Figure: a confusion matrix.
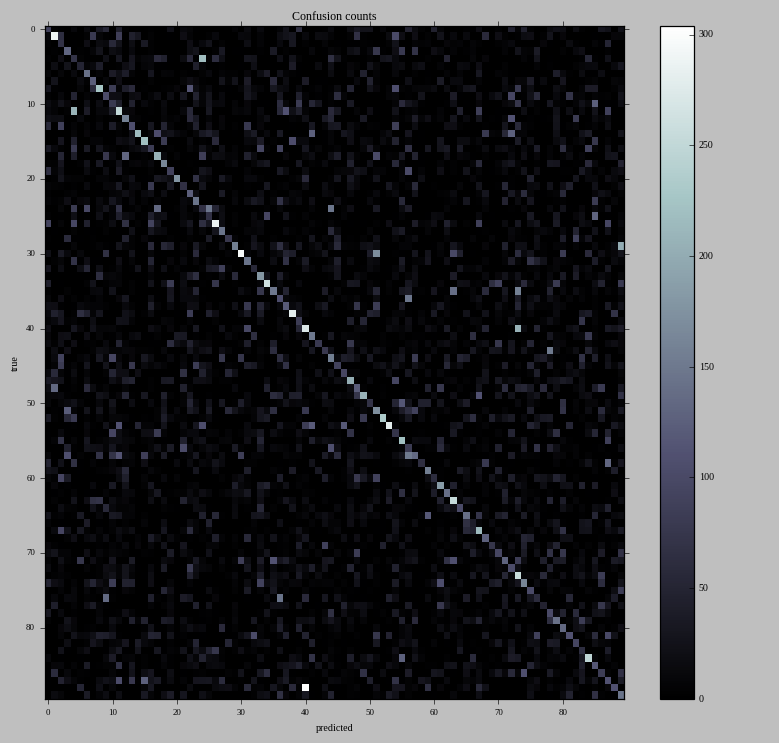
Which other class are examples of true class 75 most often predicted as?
89
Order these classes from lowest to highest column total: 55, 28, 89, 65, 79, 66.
28, 66, 65, 79, 55, 89
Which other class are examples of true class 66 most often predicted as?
65
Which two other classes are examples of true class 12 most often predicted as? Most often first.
72, 82
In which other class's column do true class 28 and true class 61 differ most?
82
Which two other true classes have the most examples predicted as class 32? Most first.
81, 41
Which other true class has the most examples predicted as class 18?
15
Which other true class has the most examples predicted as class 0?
26
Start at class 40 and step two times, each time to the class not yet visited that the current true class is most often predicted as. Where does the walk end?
86
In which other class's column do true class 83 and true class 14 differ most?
41
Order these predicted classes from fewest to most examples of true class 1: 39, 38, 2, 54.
39, 38, 2, 54
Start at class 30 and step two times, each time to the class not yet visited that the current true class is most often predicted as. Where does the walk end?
3
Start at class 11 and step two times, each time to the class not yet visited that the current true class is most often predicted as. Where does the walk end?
24
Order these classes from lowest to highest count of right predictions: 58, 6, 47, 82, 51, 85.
58, 82, 85, 6, 51, 47
